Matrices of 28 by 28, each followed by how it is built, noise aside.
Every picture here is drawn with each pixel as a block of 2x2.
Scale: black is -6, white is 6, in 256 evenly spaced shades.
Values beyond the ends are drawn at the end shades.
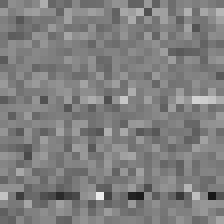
uneven rows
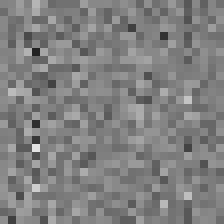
uneven columns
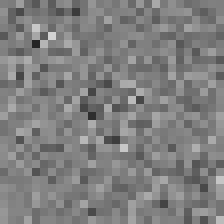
block diagonal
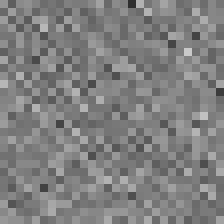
Toeplitz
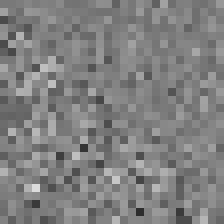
lower triangular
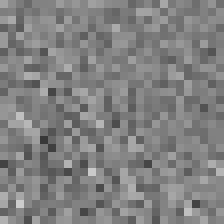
lower triangular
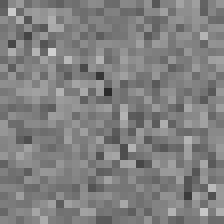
block diagonal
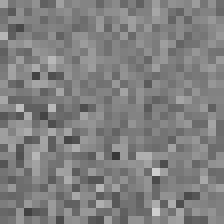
lower triangular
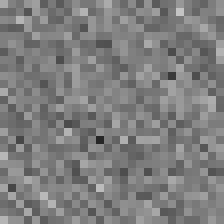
Toeplitz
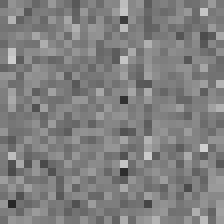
uneven columns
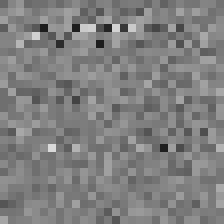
uneven rows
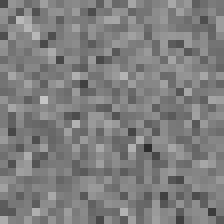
diagonal
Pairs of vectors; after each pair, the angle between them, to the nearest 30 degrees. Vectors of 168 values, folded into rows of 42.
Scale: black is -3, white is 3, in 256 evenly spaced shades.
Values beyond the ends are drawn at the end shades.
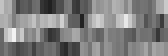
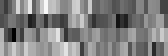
150 degrees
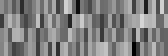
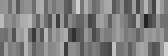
120 degrees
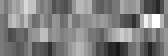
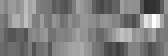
30 degrees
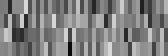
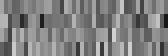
90 degrees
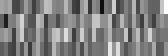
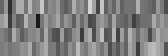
120 degrees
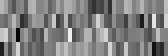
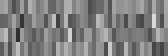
30 degrees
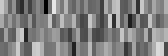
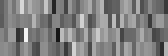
150 degrees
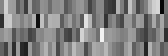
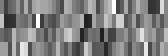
150 degrees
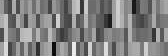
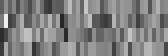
60 degrees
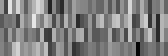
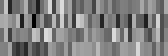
150 degrees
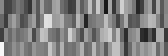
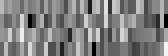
120 degrees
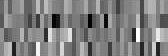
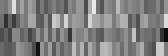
120 degrees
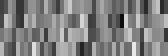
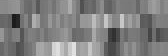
90 degrees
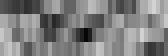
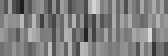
60 degrees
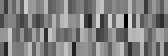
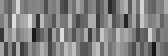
90 degrees
